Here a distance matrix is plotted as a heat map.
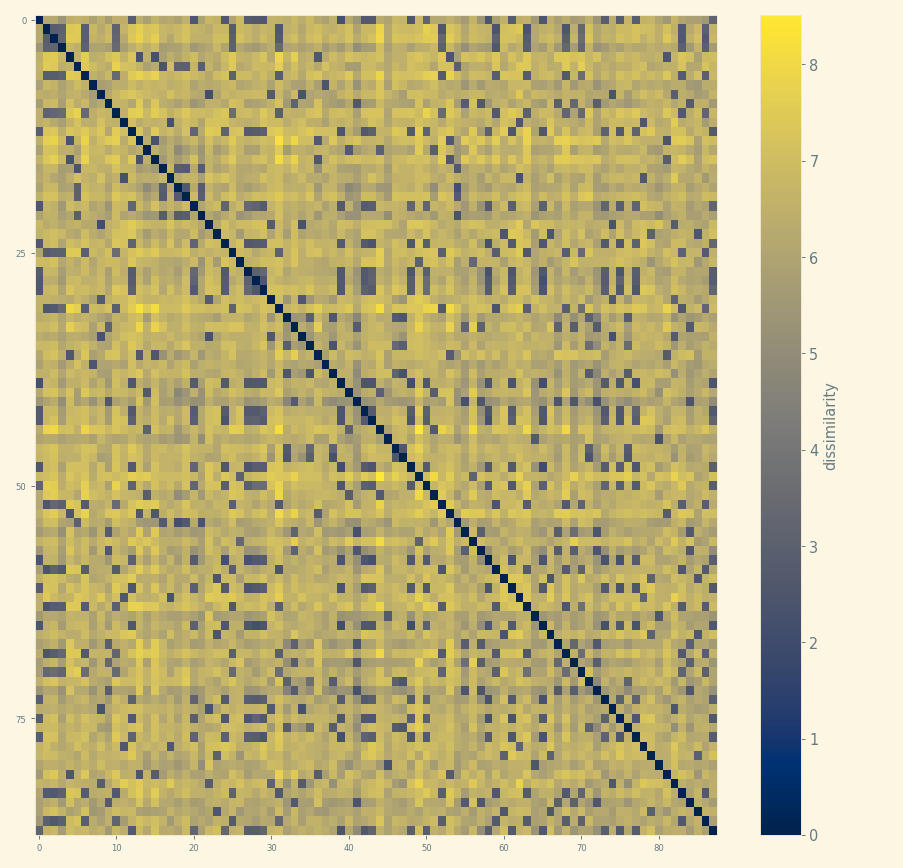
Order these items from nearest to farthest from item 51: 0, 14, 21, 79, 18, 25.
14, 18, 21, 0, 79, 25
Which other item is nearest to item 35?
38
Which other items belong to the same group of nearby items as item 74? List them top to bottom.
8, 22, 30, 34, 82
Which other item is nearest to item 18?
54
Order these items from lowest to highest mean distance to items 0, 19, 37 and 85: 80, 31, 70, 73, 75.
73, 75, 80, 70, 31
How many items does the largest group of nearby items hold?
19
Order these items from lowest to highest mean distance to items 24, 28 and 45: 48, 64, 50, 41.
48, 50, 64, 41
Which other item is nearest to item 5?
16
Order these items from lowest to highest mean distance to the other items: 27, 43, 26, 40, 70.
27, 43, 70, 40, 26
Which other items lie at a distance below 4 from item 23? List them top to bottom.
60, 66, 79, 85
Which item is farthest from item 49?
44
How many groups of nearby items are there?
13
